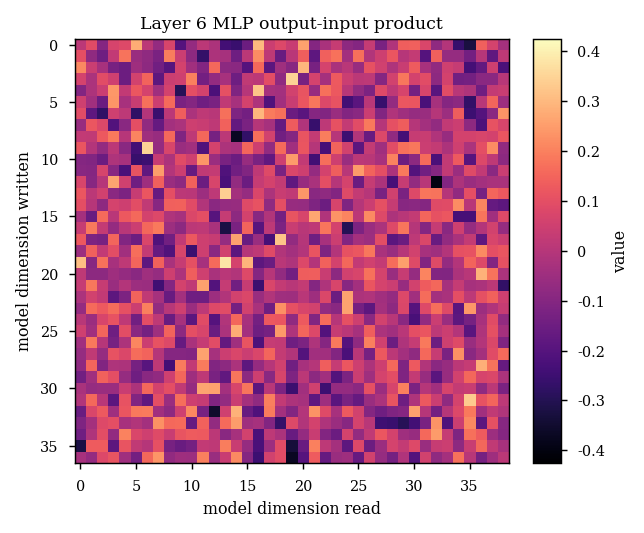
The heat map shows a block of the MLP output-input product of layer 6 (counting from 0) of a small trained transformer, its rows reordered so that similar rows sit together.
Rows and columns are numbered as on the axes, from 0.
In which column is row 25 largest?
14
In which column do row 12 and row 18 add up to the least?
32
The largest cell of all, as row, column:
19, 13
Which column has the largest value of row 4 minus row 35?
16
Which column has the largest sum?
37
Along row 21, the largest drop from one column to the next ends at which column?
12
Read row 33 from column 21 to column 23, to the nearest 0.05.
0.05 0 -0.05
